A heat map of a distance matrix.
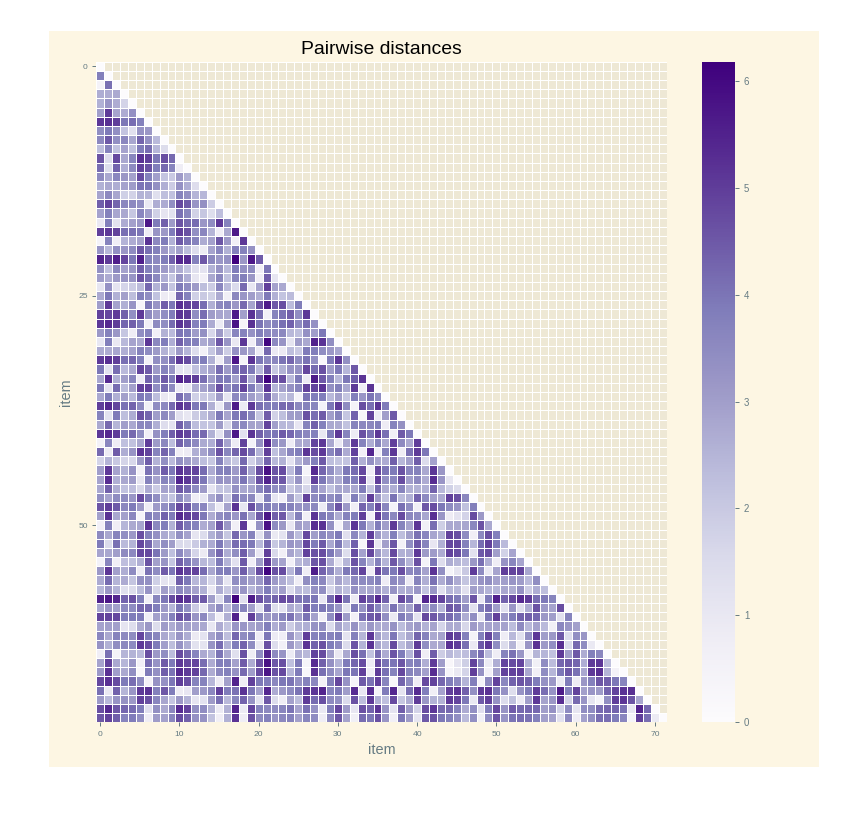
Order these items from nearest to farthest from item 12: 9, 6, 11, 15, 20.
20, 9, 11, 15, 6
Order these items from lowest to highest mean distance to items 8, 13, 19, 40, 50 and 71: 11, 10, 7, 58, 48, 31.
31, 48, 7, 58, 11, 10
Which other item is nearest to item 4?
29
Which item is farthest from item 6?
17
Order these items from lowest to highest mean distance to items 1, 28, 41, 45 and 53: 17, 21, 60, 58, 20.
20, 17, 60, 58, 21
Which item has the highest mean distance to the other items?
21
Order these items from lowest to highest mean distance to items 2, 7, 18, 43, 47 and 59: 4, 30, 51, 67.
51, 4, 30, 67
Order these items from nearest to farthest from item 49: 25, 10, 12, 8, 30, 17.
30, 17, 25, 8, 12, 10
